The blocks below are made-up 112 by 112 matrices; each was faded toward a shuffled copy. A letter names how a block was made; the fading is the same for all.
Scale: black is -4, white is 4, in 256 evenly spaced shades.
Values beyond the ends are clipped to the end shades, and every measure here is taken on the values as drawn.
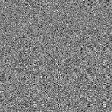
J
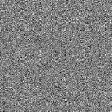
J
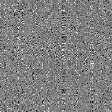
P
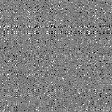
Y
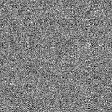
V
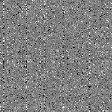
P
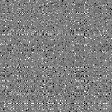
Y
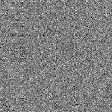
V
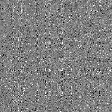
P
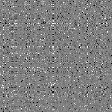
Y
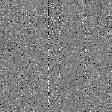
P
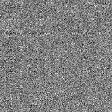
V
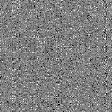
P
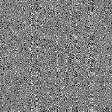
P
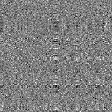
J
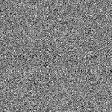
V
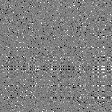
Y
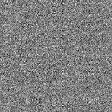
V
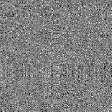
J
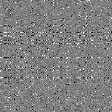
Y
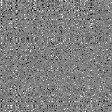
Y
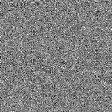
V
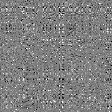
Y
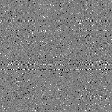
Y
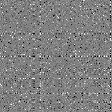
Y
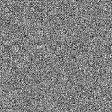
V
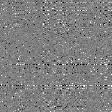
Y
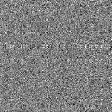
V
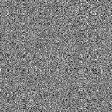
J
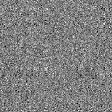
V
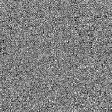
V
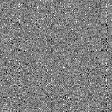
J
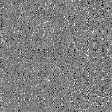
P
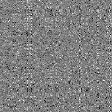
P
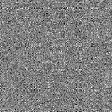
J
